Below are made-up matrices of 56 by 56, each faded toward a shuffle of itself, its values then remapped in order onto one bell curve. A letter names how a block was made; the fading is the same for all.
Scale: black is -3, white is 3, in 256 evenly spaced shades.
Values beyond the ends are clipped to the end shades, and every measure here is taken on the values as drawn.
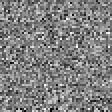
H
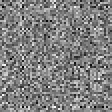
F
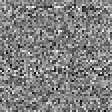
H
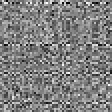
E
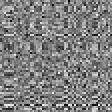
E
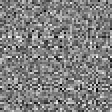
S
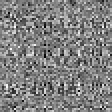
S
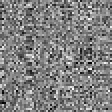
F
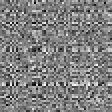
E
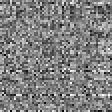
S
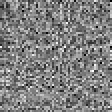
F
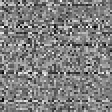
S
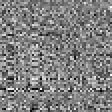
S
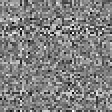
S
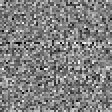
H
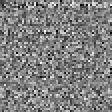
H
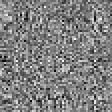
F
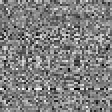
S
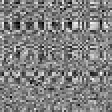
E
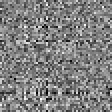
S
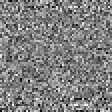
H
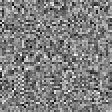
F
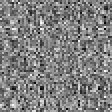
F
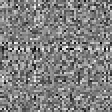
S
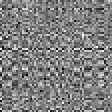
E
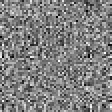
F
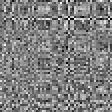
E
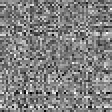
S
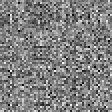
F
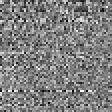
S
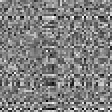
E
